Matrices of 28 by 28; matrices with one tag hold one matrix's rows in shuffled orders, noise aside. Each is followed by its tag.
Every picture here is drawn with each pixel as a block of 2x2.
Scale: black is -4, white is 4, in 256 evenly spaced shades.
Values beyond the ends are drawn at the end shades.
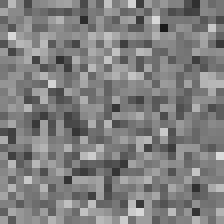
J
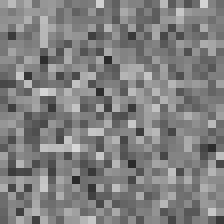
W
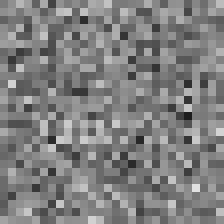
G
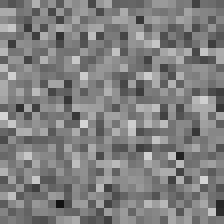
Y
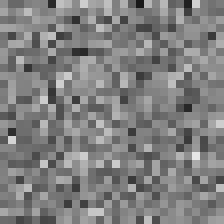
G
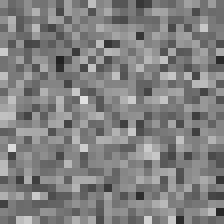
Y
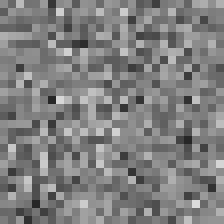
G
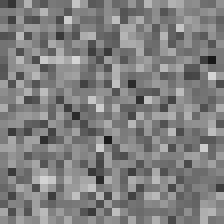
W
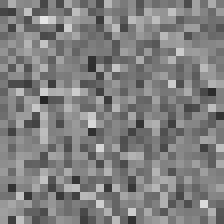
W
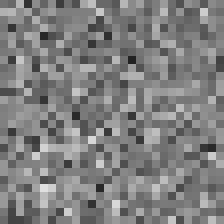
W
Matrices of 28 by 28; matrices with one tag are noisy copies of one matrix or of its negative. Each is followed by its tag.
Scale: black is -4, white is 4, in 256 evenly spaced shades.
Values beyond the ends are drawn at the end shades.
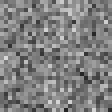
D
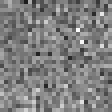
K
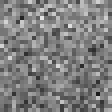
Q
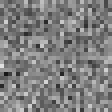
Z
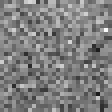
Q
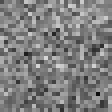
Q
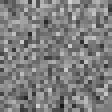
K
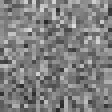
K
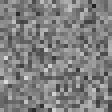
D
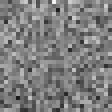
K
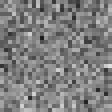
K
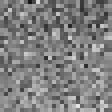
Q
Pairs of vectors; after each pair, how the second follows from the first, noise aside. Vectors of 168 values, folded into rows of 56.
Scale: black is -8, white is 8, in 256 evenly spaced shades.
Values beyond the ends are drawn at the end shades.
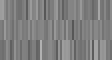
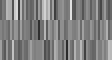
reversed, scaled up.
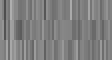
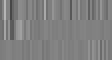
negated, partly zeroed.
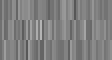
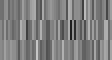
reversed, negated, scaled up.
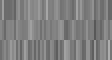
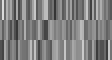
reversed, scaled up.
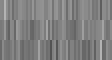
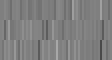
negated, partly zeroed.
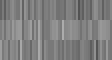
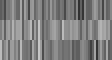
scaled up.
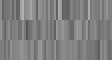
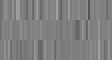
negated, partly zeroed.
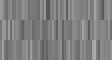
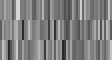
reversed, scaled up.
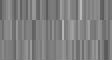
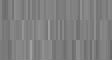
reversed, shrunk.
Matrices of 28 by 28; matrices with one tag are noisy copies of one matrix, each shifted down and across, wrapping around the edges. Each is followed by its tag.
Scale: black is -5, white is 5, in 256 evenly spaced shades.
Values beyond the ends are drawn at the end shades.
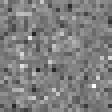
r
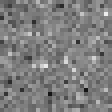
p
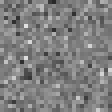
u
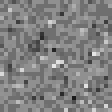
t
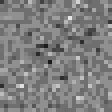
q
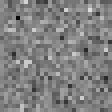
p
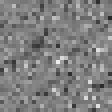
t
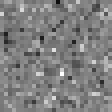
p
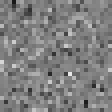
r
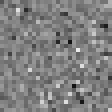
u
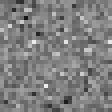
q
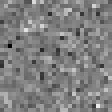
r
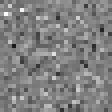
r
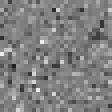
t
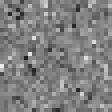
u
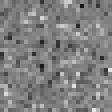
r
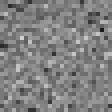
q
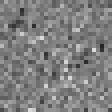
t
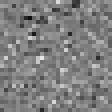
q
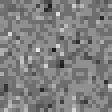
u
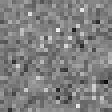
u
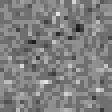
q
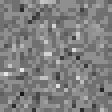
r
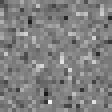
p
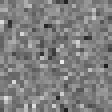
u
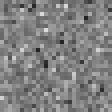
u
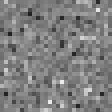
r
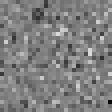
t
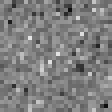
u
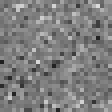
q
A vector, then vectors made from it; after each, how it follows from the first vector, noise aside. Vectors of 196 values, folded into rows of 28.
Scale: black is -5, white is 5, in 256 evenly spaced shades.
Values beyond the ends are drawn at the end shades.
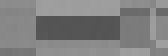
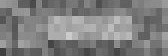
reversed, negated.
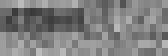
wrapped around.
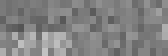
wrapped around, negated, partly zeroed.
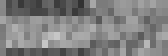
wrapped around.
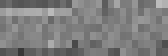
wrapped around, negated, partly zeroed.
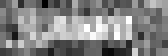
reversed, negated, scaled up.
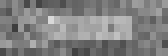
reversed, negated.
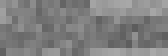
wrapped around, negated, shrunk.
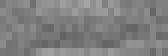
wrapped around, negated, shrunk.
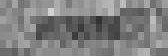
copied.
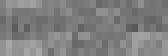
wrapped around, negated, shrunk.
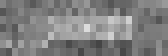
reversed, negated.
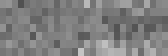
wrapped around, negated, partly zeroed.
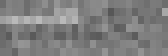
wrapped around, negated, partly zeroed.
